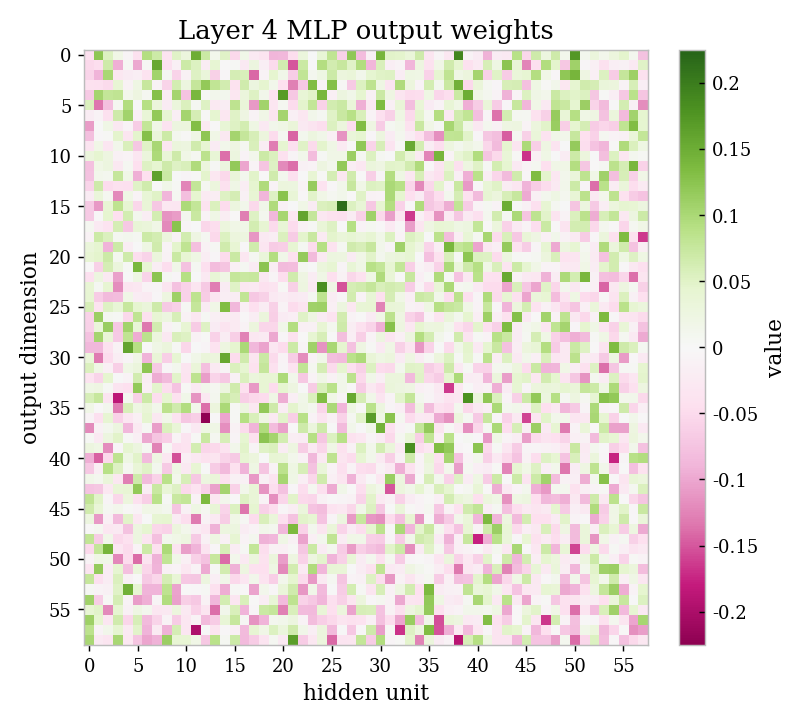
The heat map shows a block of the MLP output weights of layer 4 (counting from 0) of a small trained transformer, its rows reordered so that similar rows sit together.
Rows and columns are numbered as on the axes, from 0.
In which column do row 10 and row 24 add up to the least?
45
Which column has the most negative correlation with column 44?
33
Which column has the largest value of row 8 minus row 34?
3
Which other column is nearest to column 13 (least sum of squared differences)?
10
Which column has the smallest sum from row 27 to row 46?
49
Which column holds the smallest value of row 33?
37
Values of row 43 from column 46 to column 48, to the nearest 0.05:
-0.1 -0.1 0
